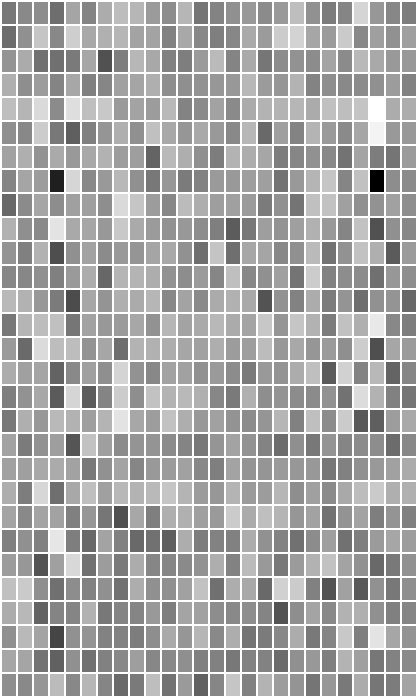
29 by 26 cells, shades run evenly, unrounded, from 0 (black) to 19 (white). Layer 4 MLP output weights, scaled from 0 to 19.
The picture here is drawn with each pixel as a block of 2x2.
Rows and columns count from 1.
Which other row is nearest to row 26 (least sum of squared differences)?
28
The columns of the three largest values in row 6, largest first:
24, 3, 10
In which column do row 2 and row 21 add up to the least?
4
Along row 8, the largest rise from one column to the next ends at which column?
5
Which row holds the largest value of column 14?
11
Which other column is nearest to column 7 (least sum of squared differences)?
26
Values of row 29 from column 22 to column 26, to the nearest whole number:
9 13 9 9 12
